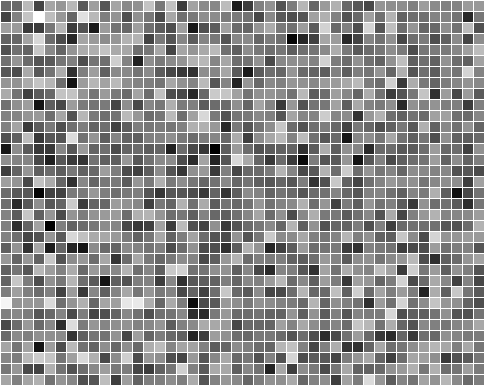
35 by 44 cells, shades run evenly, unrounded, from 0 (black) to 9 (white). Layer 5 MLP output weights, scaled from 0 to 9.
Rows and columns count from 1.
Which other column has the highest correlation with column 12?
35
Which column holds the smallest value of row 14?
20
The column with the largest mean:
40
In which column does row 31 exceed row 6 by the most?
13
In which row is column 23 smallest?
7
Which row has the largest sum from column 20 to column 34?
9
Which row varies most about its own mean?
28
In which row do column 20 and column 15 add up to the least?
14
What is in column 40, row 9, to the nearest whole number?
2
